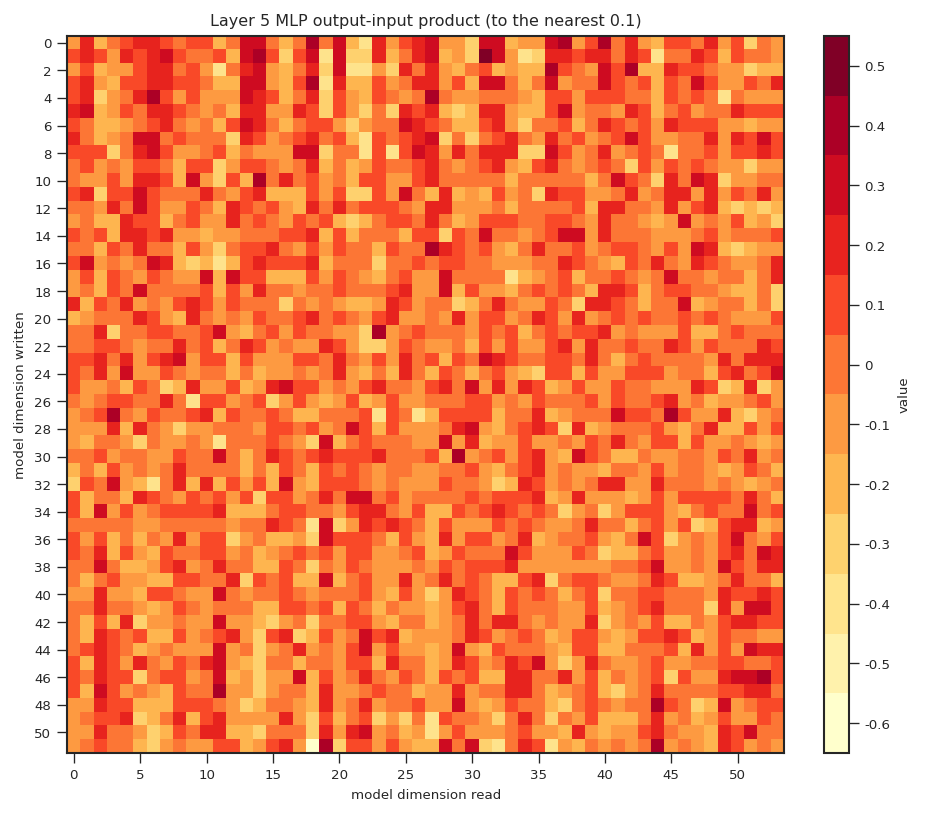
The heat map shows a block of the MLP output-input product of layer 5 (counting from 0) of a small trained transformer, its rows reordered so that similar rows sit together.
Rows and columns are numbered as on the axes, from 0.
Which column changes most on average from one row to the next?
11
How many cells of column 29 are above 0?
19
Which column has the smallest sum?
12
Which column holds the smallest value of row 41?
48
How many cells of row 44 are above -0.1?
30
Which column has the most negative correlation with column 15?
52
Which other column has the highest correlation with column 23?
32
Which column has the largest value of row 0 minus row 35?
18
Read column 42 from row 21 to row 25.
0 0.1 0 0.1 0
